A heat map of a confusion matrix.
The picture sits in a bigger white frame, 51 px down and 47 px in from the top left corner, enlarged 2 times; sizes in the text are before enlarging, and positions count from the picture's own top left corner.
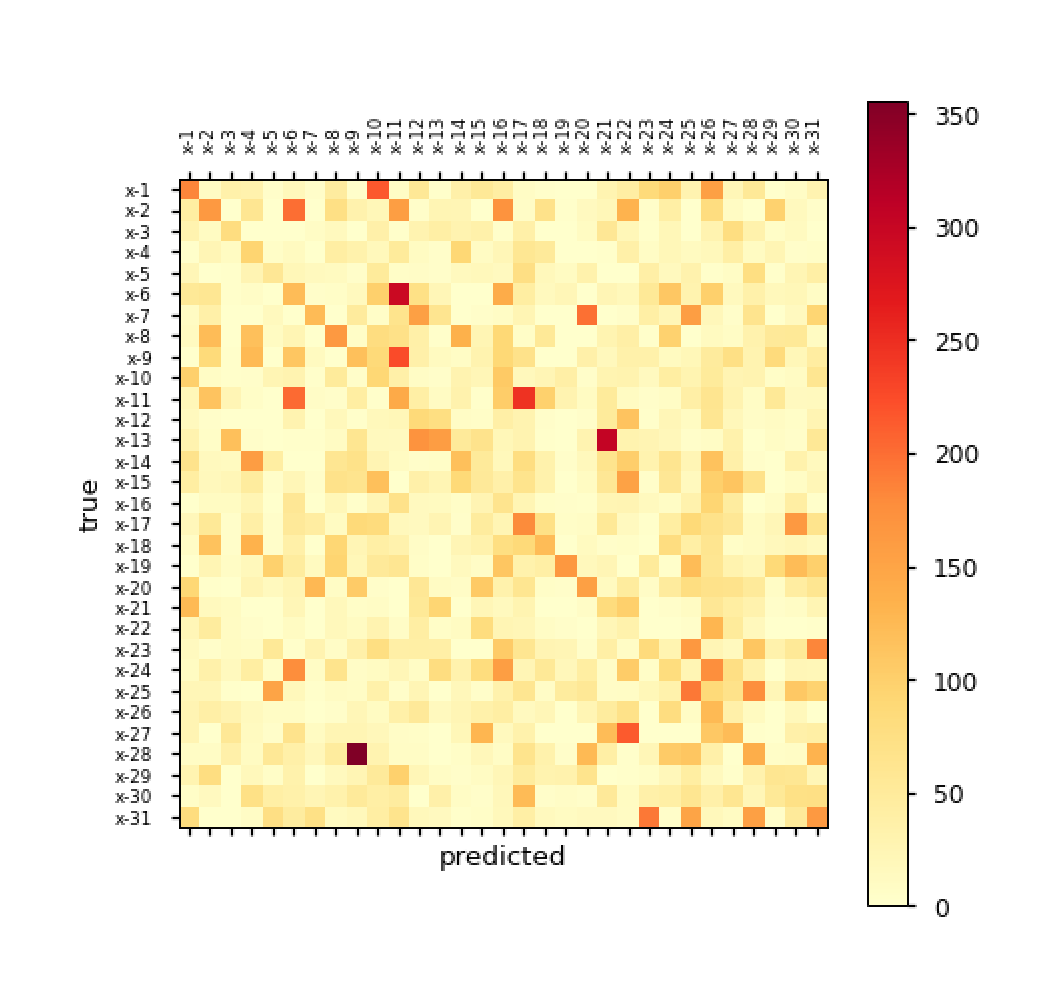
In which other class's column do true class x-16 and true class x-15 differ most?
x-22
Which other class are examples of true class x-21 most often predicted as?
x-1
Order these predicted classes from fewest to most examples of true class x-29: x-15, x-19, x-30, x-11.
x-15, x-19, x-30, x-11
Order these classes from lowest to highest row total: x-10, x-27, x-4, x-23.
x-4, x-10, x-27, x-23
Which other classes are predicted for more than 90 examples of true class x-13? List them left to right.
x-3, x-12, x-21
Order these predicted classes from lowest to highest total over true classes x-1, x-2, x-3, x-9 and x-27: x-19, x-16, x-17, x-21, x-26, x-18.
x-19, x-18, x-17, x-21, x-16, x-26
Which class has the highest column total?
x-26
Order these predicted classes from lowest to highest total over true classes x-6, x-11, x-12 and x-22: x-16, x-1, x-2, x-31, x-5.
x-5, x-31, x-1, x-2, x-16
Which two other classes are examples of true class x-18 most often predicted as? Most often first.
x-4, x-2
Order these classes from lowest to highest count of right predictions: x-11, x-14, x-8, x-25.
x-14, x-11, x-8, x-25
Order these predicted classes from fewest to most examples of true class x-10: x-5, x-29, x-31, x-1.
x-29, x-5, x-31, x-1
